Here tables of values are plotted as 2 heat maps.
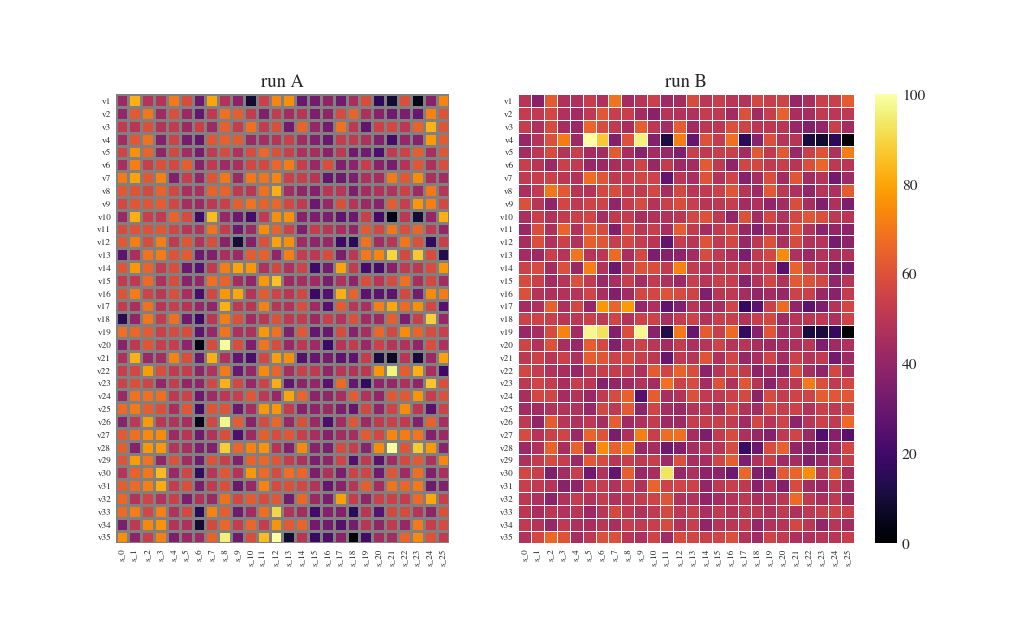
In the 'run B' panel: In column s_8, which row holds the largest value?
v17
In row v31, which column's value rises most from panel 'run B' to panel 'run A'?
s_3
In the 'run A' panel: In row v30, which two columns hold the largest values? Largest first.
s_3, s_10
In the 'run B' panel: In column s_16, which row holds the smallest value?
v30
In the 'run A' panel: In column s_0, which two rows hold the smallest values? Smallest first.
v18, v13
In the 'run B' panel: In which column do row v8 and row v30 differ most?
s_11
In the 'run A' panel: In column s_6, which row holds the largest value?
v3
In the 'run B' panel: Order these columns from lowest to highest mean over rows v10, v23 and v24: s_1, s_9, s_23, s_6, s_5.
s_9, s_6, s_5, s_1, s_23
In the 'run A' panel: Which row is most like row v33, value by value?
v25
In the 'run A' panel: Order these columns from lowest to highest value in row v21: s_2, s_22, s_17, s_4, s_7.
s_17, s_2, s_22, s_4, s_7
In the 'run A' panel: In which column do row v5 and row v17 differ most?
s_20
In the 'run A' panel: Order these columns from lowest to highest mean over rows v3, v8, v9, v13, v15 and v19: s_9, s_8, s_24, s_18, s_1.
s_18, s_9, s_1, s_8, s_24
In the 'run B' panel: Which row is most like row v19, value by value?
v4
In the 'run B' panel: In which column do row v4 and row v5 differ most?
s_25
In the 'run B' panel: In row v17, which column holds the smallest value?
s_17
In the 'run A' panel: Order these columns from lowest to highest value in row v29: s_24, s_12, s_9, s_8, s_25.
s_9, s_24, s_8, s_12, s_25
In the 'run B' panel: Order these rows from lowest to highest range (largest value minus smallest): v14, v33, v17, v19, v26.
v33, v26, v14, v17, v19
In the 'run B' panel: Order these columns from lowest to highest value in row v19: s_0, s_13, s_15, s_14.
s_13, s_0, s_15, s_14
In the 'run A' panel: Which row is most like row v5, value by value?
v29
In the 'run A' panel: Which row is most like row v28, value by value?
v17
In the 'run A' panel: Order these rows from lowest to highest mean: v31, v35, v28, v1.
v1, v35, v31, v28
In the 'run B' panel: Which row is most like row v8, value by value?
v35
